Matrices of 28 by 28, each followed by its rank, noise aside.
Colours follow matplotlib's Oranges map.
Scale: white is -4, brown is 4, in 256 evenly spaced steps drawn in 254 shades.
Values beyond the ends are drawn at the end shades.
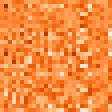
four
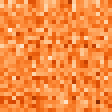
six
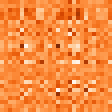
three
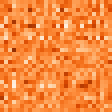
four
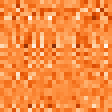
three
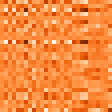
two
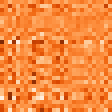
two
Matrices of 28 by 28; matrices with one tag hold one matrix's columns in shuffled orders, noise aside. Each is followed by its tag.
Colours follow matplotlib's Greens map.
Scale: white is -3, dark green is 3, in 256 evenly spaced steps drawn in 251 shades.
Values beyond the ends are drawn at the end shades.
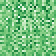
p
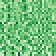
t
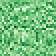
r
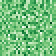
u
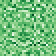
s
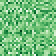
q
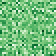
q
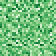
s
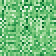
p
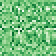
r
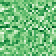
r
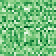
r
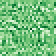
r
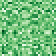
q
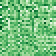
p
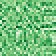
r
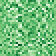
s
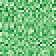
s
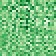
p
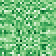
q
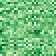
q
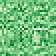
r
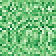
r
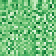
u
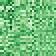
p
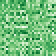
u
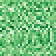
r
